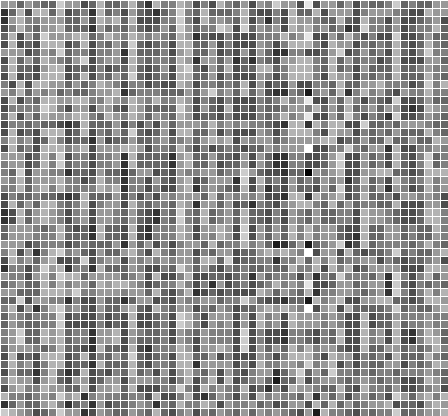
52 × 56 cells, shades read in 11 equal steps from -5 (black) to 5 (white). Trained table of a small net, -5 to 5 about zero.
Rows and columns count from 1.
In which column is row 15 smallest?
49
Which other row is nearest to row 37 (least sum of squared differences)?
35
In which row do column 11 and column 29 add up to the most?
33
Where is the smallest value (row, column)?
22, 39
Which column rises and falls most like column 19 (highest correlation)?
32
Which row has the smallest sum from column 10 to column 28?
41
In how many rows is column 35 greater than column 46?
9
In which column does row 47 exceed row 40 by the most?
11
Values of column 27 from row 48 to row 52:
2 0 -1 1 -1
